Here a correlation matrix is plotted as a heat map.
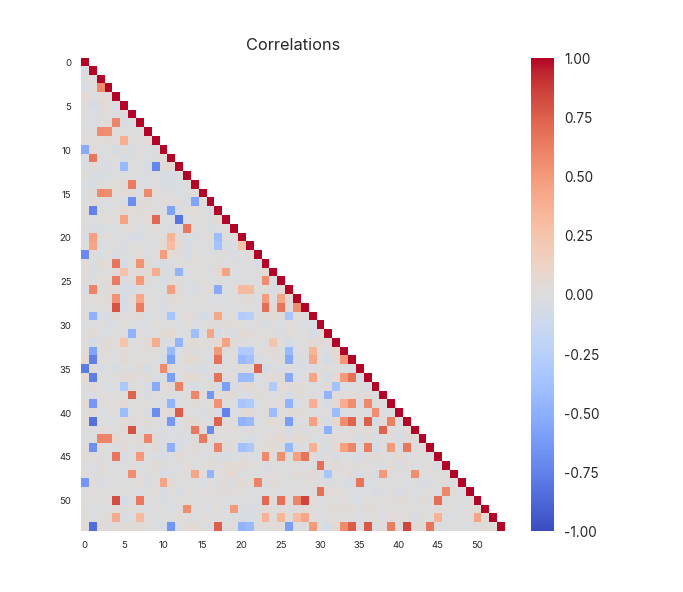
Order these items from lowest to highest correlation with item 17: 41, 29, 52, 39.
52, 29, 39, 41
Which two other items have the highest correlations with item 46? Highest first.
30, 49
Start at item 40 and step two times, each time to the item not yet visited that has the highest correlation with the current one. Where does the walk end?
37
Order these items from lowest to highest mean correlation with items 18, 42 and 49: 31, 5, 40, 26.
40, 31, 26, 5
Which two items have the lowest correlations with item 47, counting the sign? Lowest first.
16, 31
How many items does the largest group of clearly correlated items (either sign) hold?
14
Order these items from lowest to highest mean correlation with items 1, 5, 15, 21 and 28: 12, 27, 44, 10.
44, 12, 10, 27
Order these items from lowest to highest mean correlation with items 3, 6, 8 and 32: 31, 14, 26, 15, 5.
31, 26, 5, 14, 15
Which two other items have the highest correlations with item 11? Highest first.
1, 26
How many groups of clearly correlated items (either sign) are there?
8
